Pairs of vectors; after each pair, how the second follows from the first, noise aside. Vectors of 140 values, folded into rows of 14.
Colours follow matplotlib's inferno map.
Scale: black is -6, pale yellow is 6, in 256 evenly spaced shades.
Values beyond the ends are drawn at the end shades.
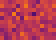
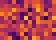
wrapped around, scaled up.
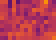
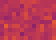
wrapped around, negated, shrunk.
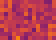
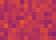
wrapped around, negated, shrunk.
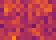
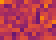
shuffled.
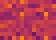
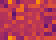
shuffled.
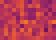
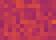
shrunk.
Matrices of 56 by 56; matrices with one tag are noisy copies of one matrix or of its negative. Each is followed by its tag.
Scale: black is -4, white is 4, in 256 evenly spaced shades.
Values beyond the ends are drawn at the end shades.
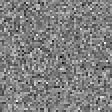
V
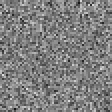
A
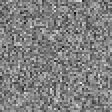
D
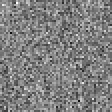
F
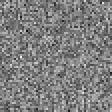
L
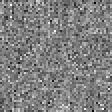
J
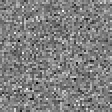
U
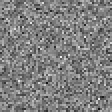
V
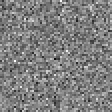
U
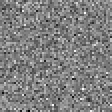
U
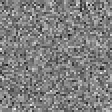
A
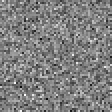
U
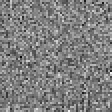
L
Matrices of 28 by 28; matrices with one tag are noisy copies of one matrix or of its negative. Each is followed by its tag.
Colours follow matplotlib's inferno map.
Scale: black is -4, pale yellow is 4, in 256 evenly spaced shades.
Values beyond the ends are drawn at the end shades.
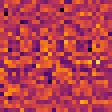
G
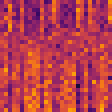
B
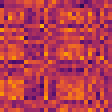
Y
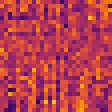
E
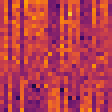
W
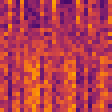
B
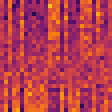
W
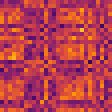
Y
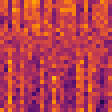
B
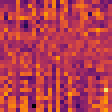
E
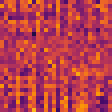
E
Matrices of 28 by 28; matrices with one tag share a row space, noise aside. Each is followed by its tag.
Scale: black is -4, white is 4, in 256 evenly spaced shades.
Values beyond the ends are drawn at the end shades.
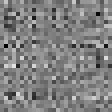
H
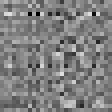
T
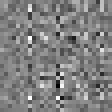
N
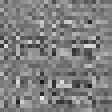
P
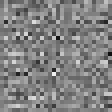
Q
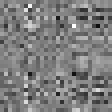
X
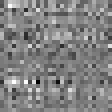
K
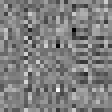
X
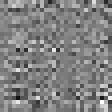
Q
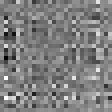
H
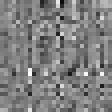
N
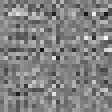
Q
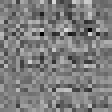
P
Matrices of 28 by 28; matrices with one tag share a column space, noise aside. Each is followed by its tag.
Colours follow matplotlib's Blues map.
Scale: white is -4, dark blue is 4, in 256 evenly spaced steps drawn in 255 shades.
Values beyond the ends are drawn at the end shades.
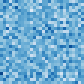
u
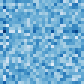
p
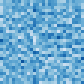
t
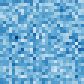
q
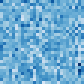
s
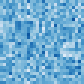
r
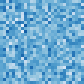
u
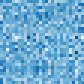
q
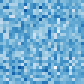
r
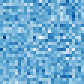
q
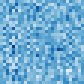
s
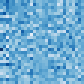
t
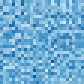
t
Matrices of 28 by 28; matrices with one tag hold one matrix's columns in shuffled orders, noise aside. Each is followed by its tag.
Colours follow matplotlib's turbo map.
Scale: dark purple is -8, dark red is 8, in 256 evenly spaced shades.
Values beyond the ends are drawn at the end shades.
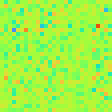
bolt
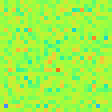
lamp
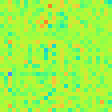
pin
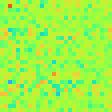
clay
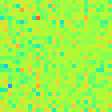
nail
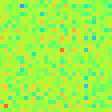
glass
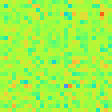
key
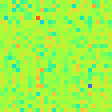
nail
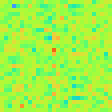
glass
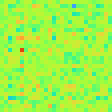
glass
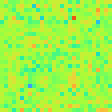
nail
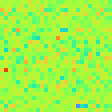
lamp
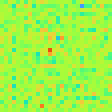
glass
